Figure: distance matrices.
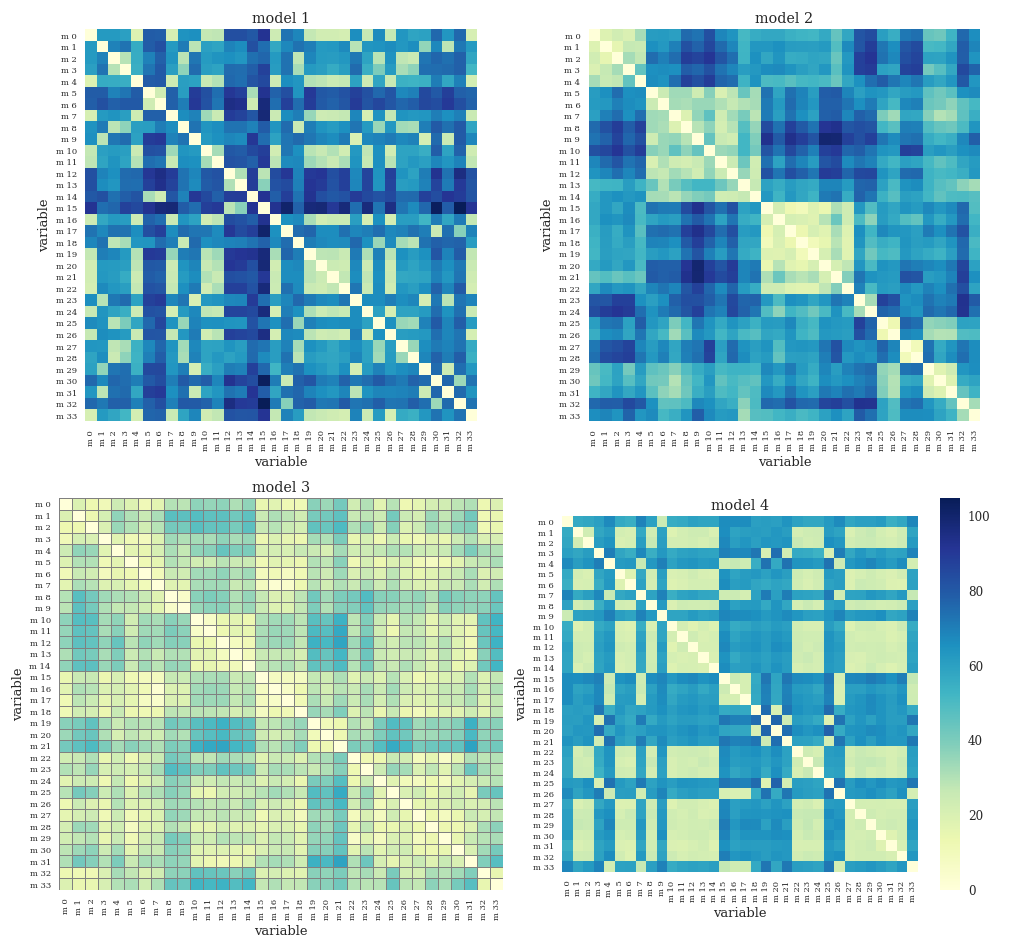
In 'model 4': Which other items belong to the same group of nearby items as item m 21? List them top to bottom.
m 3, m 19, m 25
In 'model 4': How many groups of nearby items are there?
5
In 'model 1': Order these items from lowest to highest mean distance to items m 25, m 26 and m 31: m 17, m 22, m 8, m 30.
m 22, m 8, m 17, m 30
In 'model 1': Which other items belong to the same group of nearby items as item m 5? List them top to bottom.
m 6, m 14
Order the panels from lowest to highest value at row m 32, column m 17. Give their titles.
model 3, model 1, model 4, model 2
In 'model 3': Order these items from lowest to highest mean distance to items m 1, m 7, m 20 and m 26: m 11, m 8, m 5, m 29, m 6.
m 6, m 5, m 29, m 8, m 11
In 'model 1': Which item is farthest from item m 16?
m 15
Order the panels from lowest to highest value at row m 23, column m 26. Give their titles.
model 3, model 4, model 1, model 2
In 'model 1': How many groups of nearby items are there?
6
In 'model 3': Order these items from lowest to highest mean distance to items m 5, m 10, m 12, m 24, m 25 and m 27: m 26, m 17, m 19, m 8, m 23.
m 26, m 17, m 23, m 8, m 19
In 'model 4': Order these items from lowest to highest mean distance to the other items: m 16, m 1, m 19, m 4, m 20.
m 1, m 16, m 4, m 19, m 20
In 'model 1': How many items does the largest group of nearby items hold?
13
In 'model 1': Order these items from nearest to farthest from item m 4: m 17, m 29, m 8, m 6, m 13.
m 29, m 8, m 17, m 13, m 6
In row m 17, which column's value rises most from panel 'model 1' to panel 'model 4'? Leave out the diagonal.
m 30
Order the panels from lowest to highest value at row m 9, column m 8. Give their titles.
model 3, model 2, model 4, model 1
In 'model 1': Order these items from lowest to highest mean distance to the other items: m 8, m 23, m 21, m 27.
m 21, m 27, m 8, m 23
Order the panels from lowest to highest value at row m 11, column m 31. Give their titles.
model 3, model 4, model 2, model 1
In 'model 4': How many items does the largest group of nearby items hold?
19
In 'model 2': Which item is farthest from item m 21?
m 9
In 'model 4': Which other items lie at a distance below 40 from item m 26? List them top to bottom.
m 4, m 7, m 15, m 16, m 17, m 33
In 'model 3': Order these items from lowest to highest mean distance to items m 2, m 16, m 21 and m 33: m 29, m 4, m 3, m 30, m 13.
m 3, m 4, m 29, m 30, m 13
